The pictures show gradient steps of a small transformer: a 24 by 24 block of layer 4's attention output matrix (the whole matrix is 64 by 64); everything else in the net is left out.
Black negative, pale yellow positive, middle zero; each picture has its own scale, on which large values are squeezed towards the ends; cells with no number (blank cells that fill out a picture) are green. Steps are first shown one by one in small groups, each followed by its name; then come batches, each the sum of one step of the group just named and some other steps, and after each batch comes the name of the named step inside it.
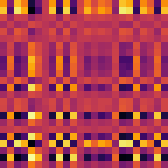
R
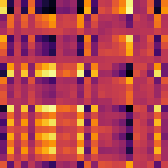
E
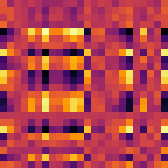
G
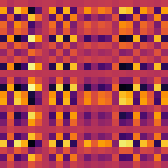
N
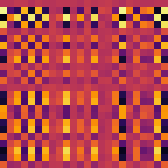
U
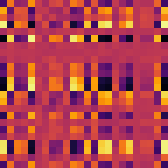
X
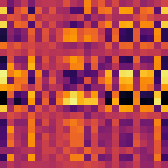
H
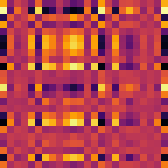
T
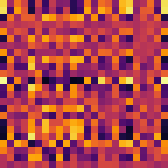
R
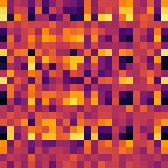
H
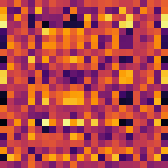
H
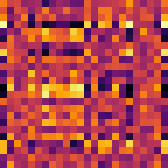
X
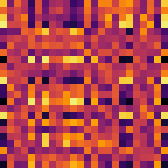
G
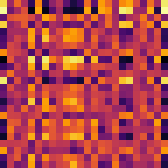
G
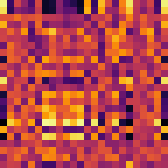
E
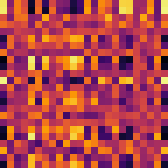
R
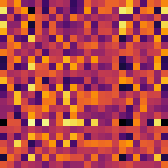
N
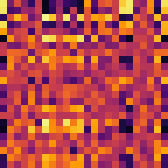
U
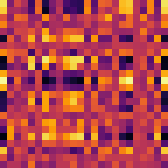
G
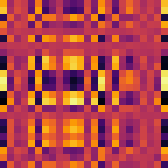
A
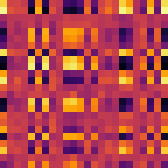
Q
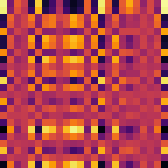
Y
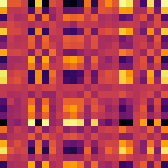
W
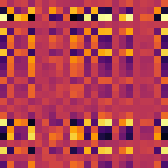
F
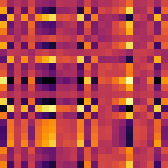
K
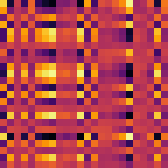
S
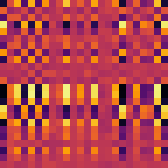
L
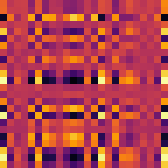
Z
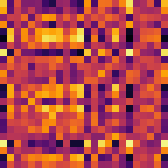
S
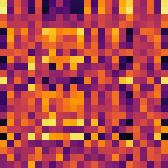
Q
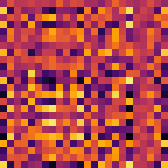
K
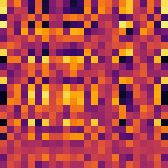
L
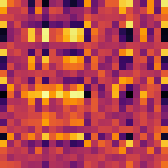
Q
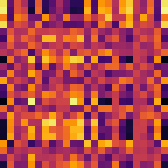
A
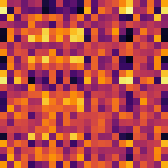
Q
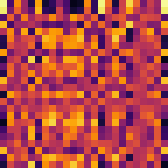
Y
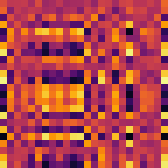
Z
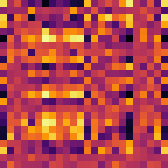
F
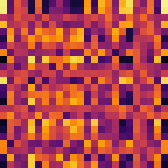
Y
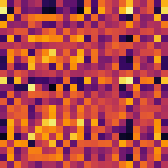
K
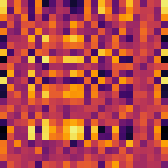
Y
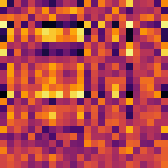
S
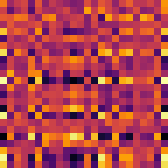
Z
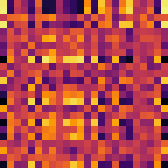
A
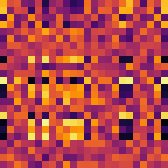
L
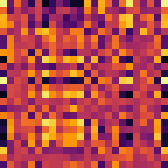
Y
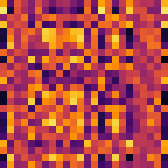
A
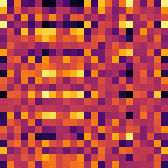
S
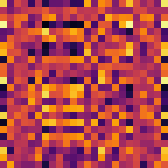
Z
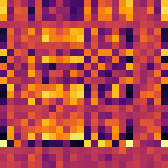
Q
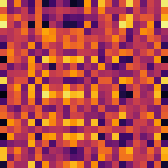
L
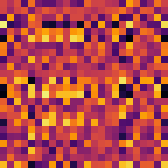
L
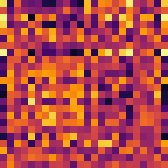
S
